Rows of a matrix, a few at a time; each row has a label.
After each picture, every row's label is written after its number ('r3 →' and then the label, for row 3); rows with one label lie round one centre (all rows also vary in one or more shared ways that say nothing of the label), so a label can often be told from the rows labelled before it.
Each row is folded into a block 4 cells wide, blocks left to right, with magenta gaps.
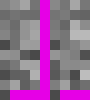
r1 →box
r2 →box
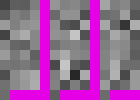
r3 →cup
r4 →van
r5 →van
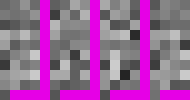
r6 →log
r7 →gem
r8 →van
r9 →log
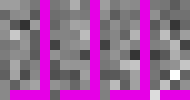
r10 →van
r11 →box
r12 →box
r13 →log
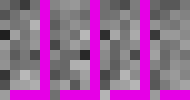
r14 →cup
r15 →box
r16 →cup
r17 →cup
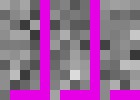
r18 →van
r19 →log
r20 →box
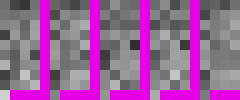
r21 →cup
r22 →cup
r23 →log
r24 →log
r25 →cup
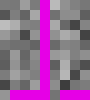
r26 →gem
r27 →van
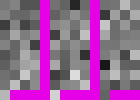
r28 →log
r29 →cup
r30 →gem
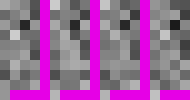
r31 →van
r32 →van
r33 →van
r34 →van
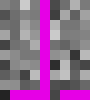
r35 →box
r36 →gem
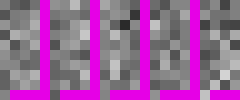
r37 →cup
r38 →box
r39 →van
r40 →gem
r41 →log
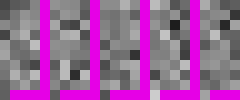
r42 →cup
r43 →van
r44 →box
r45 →van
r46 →van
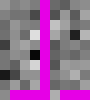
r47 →box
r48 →gem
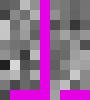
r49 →gem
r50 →log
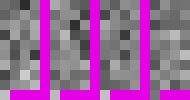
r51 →cup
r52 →van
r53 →gem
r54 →log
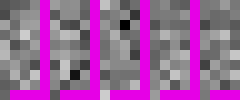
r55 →cup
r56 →van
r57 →van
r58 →log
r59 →log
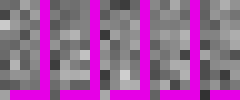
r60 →gem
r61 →log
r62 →cup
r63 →box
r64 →box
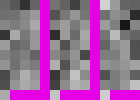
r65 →cup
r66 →cup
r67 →van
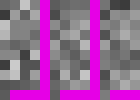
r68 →gem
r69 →cup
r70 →cup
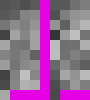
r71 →cup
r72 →cup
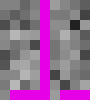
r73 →log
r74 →van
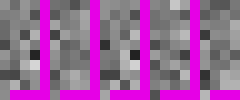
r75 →box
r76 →cup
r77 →box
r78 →box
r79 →cup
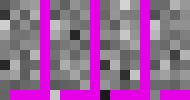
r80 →gem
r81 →gem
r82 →box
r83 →gem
